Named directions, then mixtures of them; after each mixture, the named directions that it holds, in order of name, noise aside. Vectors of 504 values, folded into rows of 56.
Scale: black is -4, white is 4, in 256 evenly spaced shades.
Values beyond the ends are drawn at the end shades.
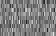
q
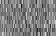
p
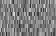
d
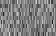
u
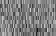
p, u.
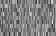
u.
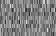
q.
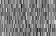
p.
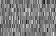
q.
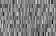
u.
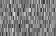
d, q.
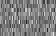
q.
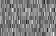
q.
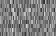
d, q.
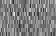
d.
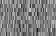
d, p.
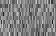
u.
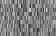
d, p.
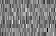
p, q.
